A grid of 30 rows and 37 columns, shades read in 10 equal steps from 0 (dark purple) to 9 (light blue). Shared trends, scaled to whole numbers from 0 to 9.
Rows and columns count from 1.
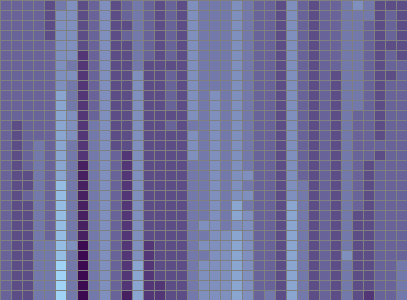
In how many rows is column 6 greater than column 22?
21
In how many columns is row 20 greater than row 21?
2
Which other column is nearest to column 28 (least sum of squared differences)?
4
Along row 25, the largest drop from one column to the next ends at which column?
8
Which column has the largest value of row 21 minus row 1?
6
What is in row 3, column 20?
5
